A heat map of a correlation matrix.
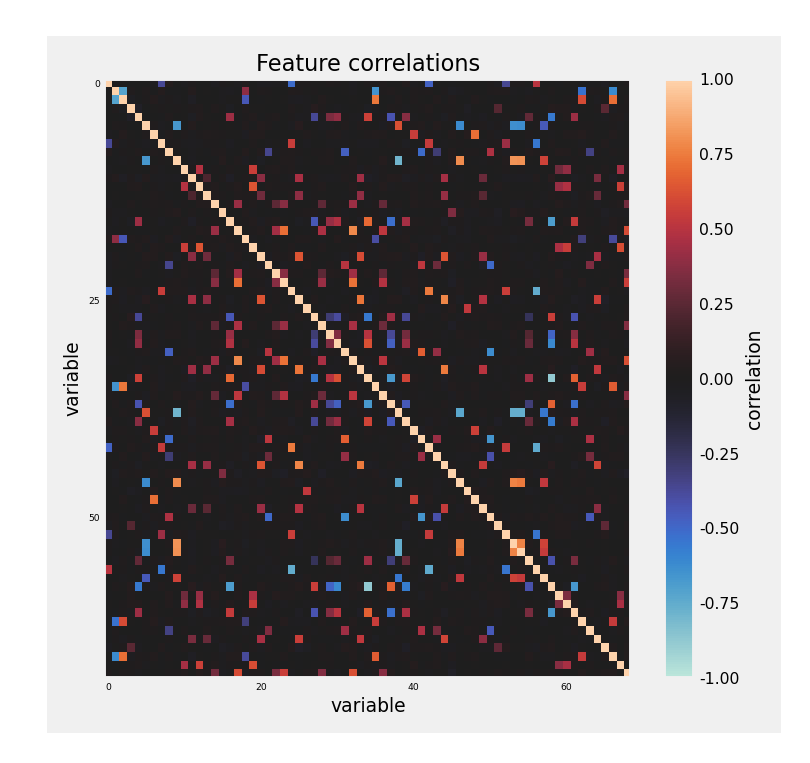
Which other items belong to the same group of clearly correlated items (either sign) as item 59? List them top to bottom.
10, 12, 19, 60, 67
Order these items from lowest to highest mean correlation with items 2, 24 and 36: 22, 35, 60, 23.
60, 22, 23, 35
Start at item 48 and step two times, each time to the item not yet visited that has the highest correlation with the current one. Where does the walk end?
40
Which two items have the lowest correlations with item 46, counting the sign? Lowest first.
38, 5
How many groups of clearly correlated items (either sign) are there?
12
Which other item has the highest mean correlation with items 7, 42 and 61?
24
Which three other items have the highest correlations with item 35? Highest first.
2, 66, 62
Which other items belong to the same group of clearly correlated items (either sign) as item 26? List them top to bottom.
47
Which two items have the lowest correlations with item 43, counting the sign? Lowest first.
50, 8
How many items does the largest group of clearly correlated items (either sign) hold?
11
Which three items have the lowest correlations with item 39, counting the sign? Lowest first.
58, 37, 27
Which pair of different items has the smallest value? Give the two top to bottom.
34, 58
